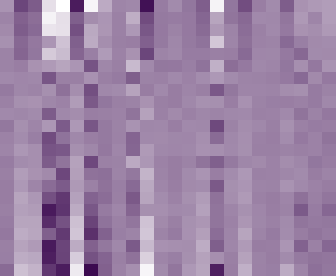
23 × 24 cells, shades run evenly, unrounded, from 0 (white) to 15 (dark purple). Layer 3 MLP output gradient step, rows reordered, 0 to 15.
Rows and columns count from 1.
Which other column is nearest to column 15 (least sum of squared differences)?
18
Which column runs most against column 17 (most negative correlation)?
10
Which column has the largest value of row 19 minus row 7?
7
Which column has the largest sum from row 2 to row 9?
11
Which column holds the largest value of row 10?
4
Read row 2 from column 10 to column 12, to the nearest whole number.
5 11 8
